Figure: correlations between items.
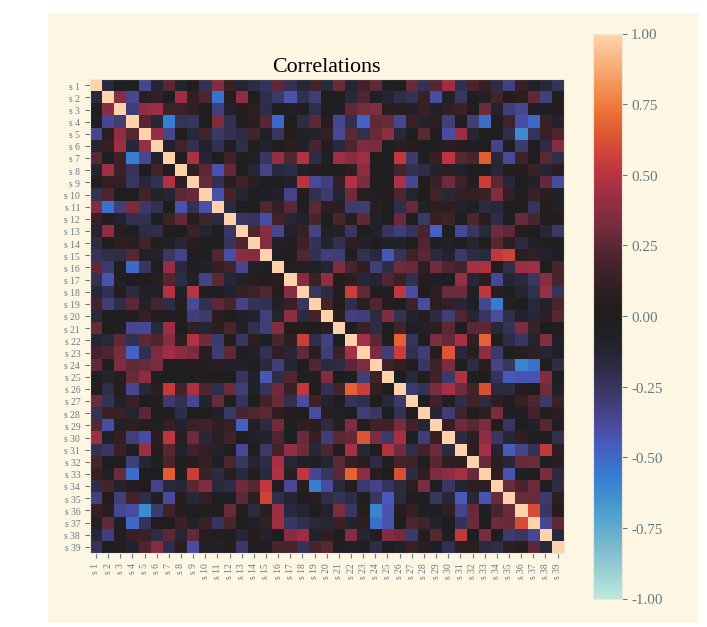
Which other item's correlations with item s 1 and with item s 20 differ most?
s 30
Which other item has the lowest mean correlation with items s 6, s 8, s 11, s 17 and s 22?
s 34
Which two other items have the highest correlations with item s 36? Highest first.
s 37, s 16
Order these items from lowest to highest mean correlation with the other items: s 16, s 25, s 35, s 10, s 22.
s 35, s 25, s 10, s 16, s 22
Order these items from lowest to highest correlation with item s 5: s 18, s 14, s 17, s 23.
s 23, s 18, s 17, s 14
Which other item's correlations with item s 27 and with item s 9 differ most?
s 18
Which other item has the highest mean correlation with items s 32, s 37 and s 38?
s 16
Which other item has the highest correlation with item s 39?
s 6
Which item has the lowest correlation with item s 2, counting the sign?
s 11
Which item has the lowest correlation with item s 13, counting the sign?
s 29
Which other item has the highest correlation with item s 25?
s 31
